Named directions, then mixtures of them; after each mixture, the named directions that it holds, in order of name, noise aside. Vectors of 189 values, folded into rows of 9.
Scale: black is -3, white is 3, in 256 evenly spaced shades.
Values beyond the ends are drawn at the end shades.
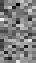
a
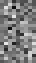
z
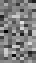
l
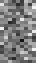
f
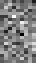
l, z.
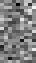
a, f.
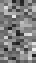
f, z.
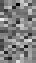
a.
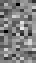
a, l.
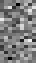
a, f.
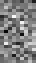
l, z.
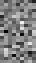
l.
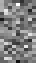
a, z.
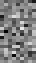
l.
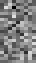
a, z.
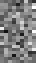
f, l.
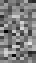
l.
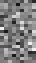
f, l.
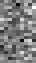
a, f.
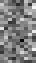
f.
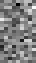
a, f.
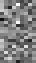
a.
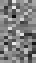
z.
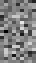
l.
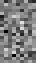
l.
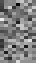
a.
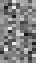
z.
